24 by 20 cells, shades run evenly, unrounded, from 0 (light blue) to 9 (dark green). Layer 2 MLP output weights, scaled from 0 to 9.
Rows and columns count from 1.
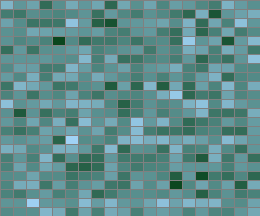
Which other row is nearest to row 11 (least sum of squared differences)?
8
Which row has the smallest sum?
23
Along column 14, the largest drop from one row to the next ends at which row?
22
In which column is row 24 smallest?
4
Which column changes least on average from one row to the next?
12
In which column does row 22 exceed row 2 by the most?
16
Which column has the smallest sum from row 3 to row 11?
6
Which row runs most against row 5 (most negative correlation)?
14
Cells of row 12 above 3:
12
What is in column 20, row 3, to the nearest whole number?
4
